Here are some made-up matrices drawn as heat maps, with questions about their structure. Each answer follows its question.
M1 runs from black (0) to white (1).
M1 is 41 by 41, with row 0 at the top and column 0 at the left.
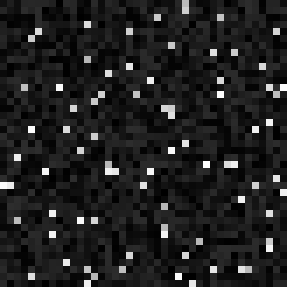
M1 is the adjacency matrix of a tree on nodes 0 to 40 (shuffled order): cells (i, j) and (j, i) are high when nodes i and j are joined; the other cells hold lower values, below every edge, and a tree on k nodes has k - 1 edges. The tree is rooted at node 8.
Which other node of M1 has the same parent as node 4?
25
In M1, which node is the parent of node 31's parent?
21
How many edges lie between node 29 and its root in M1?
7
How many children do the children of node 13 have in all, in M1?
2
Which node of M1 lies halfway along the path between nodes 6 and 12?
33
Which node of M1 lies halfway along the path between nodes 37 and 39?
18
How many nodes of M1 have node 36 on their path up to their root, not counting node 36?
4
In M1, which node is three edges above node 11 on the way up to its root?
15
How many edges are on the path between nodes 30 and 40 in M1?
3
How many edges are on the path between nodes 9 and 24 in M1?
8
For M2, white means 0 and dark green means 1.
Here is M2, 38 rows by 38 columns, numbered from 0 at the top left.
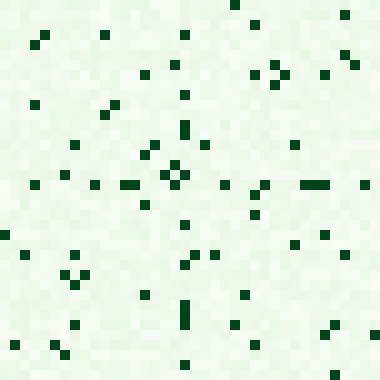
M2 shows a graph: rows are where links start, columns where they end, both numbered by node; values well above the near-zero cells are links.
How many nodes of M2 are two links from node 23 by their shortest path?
3
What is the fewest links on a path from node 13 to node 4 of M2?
3
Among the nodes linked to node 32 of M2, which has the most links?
node 18
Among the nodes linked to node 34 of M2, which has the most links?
node 25
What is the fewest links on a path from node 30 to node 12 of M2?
2
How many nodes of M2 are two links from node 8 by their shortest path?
1
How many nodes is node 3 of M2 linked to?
3
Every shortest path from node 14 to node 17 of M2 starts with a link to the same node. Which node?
node 7
